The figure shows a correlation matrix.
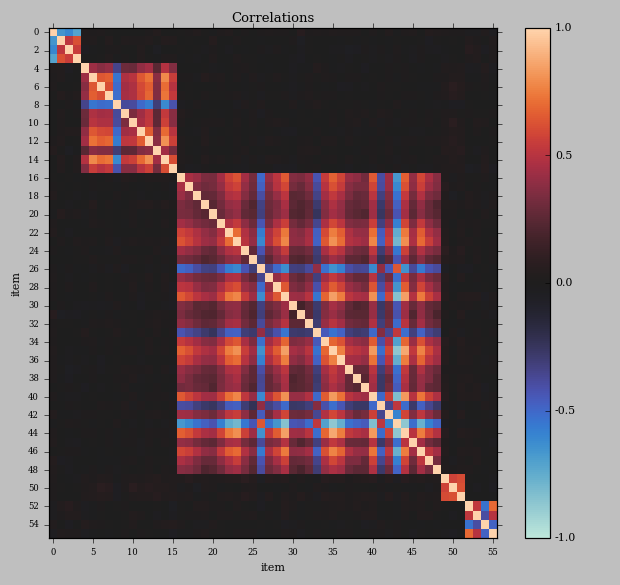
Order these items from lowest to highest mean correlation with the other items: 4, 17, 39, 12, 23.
4, 12, 39, 17, 23
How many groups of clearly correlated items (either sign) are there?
5
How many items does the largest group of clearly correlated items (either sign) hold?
33
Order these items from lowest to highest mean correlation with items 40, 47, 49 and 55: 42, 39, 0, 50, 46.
0, 50, 39, 42, 46
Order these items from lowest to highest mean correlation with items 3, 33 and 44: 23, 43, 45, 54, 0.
0, 43, 54, 45, 23
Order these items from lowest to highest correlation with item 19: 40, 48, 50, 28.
50, 48, 28, 40
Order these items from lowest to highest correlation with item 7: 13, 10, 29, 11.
29, 13, 10, 11
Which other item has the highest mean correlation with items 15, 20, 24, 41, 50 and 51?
49
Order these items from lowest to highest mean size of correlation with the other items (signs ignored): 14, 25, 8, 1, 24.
1, 8, 14, 25, 24
